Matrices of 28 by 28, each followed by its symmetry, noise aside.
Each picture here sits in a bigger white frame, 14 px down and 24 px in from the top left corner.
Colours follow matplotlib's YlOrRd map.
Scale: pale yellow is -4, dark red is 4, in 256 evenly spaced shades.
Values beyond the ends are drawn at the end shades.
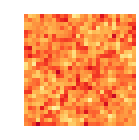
symmetric.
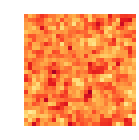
antisymmetric.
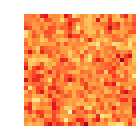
antisymmetric.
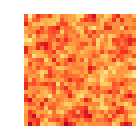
no symmetry.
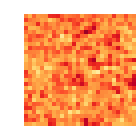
no symmetry.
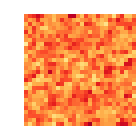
same after a half turn.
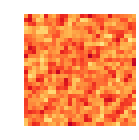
symmetric.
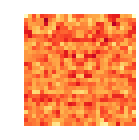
mirrored left to right.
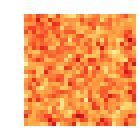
symmetric.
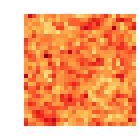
no symmetry.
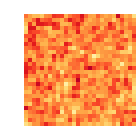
symmetric.
